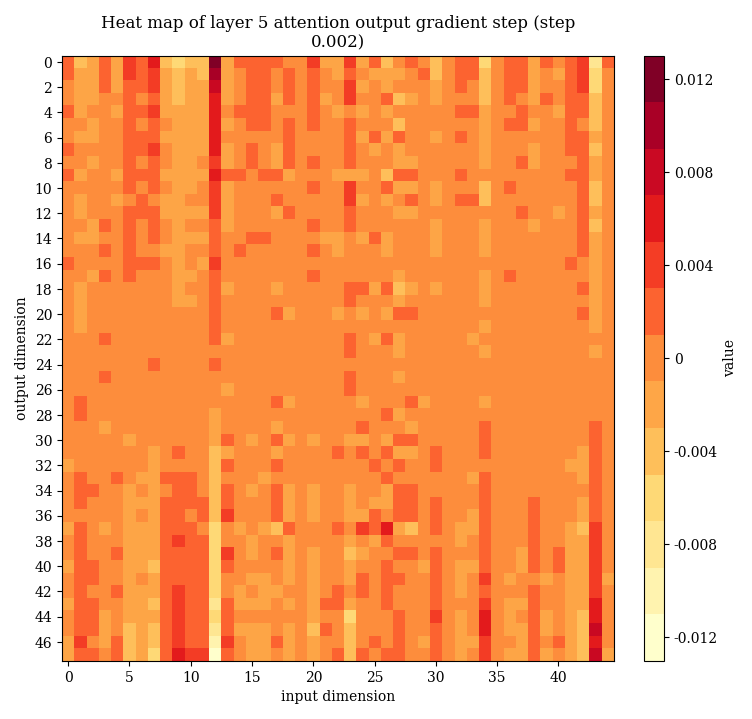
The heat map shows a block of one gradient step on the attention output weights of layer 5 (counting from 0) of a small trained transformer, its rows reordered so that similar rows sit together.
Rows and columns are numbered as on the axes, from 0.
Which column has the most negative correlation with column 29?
40
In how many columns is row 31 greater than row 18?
8
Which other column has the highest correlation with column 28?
17
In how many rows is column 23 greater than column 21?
19
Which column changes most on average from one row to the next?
27
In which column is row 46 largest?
43
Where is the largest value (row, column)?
0, 12
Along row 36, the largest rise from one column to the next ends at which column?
13
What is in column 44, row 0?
0.002
